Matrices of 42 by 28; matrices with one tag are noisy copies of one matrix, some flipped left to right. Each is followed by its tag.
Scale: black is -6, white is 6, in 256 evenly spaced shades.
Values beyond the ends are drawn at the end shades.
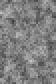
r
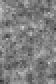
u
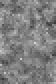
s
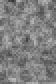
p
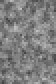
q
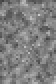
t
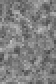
q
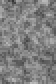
p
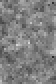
s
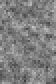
u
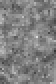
s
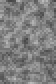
p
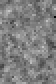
r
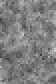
s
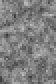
u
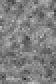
p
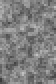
u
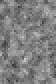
r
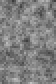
p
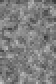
t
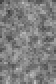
t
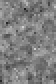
u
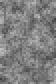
s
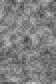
p
